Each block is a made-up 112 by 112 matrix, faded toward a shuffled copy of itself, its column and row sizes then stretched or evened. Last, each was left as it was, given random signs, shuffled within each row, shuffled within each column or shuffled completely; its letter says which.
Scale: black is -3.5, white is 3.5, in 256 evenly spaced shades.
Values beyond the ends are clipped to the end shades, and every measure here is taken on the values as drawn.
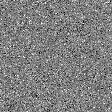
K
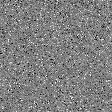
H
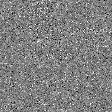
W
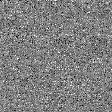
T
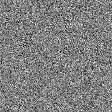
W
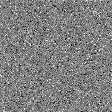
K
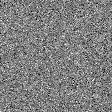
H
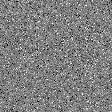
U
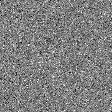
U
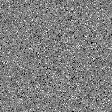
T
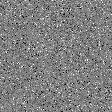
H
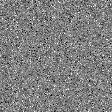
T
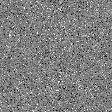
W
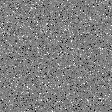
K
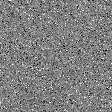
H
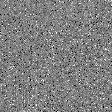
T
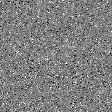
T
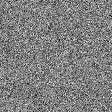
K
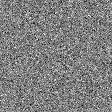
H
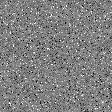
H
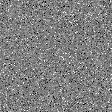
K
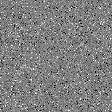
T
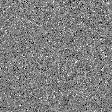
W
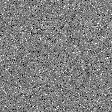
K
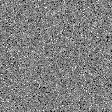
U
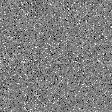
W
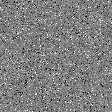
K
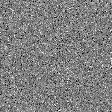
U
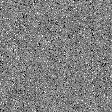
U
